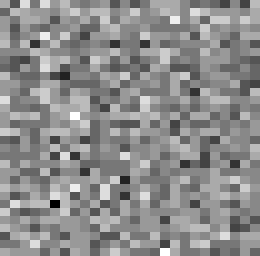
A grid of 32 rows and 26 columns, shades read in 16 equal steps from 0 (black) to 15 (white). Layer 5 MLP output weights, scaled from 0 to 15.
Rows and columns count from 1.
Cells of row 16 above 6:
17
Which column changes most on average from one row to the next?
6
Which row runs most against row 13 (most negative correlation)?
2
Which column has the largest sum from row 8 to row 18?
5
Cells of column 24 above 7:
14
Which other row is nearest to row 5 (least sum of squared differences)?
7
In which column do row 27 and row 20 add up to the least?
8
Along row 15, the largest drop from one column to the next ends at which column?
9
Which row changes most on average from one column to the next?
26
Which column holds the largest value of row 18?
18
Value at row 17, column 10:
6
